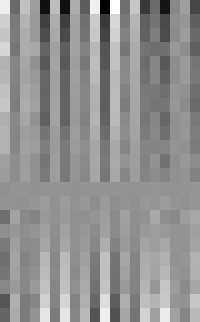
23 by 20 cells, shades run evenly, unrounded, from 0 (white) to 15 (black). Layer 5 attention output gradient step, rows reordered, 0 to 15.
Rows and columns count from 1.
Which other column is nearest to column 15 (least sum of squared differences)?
20
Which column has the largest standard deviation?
11
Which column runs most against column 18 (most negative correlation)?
19
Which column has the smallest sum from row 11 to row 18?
10
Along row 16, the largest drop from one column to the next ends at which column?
2
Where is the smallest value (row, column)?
1, 12
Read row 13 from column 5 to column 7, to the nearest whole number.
8 6 8
